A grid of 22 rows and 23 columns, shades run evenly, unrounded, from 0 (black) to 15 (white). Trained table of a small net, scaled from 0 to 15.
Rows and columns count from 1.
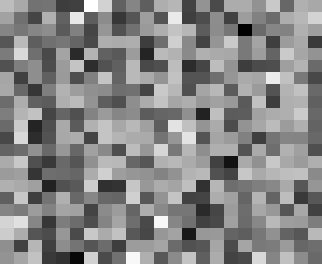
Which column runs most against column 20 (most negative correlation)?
16
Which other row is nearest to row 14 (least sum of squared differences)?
15
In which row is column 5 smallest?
22
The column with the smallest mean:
4
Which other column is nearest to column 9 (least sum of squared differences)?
8
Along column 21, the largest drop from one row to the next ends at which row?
18
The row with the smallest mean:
6
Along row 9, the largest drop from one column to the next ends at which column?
20
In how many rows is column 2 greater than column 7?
13
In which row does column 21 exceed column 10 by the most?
2
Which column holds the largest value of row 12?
14
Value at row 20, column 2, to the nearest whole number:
10
